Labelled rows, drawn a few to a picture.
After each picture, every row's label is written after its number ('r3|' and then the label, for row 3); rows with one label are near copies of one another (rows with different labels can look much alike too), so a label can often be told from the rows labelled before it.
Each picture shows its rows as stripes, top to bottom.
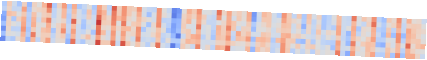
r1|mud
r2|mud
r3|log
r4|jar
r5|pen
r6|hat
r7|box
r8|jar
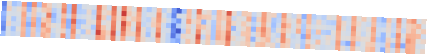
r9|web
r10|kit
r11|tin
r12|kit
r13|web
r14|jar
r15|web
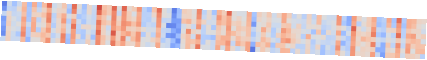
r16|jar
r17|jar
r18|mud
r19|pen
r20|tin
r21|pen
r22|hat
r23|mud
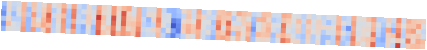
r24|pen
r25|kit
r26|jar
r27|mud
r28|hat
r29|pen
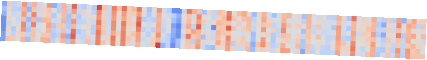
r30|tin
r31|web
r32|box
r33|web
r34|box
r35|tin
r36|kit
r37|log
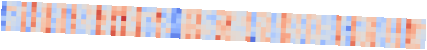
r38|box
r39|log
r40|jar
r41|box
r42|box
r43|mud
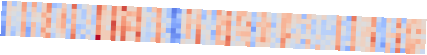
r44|tin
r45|pen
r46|hat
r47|mud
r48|pen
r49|web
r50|jar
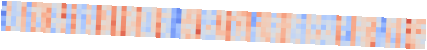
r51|hat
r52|mud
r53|hat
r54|jar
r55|jar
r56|log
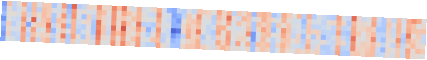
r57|kit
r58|web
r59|hat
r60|box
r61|mud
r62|tin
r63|hat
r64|box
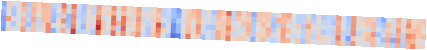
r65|hat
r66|hat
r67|kit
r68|log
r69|jar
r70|tin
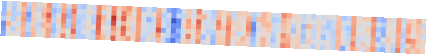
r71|pen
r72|kit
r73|mud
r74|mud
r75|log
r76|tin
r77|pen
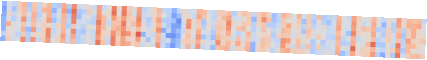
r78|kit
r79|kit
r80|tin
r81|tin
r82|log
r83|pen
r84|mud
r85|pen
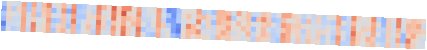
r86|pen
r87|kit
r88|pen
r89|tin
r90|box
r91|box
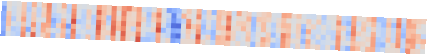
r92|pen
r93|jar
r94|tin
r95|tin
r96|log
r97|web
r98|box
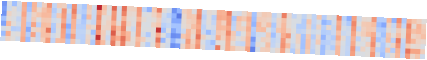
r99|jar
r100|hat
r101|hat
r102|hat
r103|log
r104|mud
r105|log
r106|mud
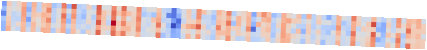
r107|kit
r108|pen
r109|hat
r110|mud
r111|pen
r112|log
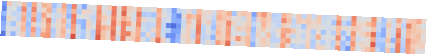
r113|kit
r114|box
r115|web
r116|pen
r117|jar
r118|pen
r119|jar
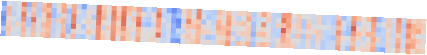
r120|pen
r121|log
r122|tin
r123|box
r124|kit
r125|log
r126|hat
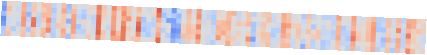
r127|log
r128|log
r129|pen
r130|box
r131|box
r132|mud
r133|log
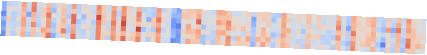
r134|box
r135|box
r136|jar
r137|tin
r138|box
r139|hat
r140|tin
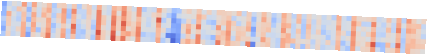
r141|box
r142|kit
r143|log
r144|mud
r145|tin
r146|pen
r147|mud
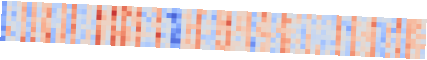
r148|kit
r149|pen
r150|jar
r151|hat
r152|web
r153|log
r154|mud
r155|box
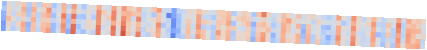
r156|kit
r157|pen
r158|kit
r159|log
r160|kit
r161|kit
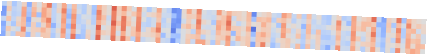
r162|mud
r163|hat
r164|web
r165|mud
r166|kit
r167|hat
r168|kit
